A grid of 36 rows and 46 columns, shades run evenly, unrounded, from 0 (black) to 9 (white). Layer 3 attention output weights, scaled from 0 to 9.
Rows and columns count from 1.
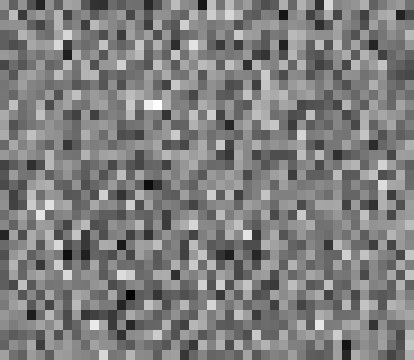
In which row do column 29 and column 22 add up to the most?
12
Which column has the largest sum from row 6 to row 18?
34
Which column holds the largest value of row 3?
21
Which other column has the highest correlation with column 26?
24
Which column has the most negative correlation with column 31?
37
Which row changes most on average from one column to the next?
5
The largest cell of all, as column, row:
18, 11
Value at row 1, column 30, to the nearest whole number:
3
